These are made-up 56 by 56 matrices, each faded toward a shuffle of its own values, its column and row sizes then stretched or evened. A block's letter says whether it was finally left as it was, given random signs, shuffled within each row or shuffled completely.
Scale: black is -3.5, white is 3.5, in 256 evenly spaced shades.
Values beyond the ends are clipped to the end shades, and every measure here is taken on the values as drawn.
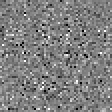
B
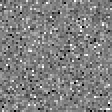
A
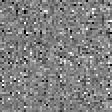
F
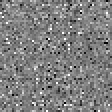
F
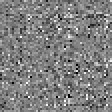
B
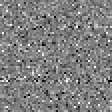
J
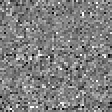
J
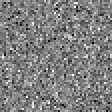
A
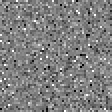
A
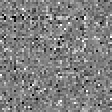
B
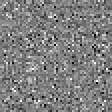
B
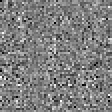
F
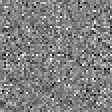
F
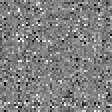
B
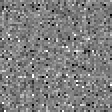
F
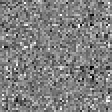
F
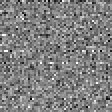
J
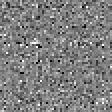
F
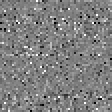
J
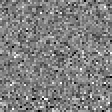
J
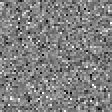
A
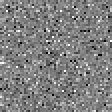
J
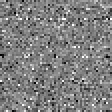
J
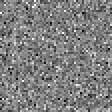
A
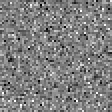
A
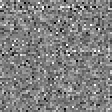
J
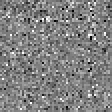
F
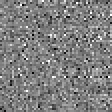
B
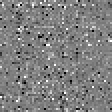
F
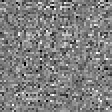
B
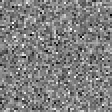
A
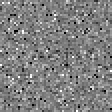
J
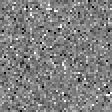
A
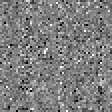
F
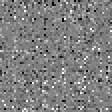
F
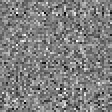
F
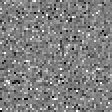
J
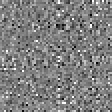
B
